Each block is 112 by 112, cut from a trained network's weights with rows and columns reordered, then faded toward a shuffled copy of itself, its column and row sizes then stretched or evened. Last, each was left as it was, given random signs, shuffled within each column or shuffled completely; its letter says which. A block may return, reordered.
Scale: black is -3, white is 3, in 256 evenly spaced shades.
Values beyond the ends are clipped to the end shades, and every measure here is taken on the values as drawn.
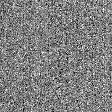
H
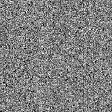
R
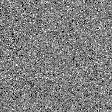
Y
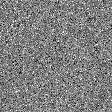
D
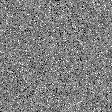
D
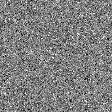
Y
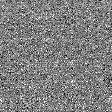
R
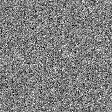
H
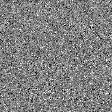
Y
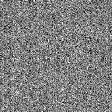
R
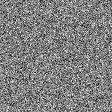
D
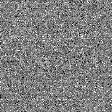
R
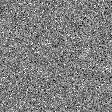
D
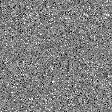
Y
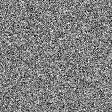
D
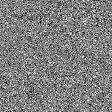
R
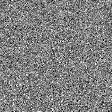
Y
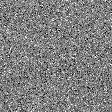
D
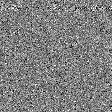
Y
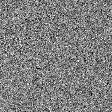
Y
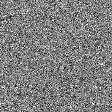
Y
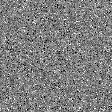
Y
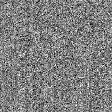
R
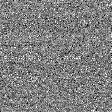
R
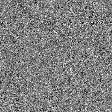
Y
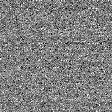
R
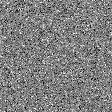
D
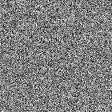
D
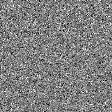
Y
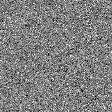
H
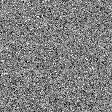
D
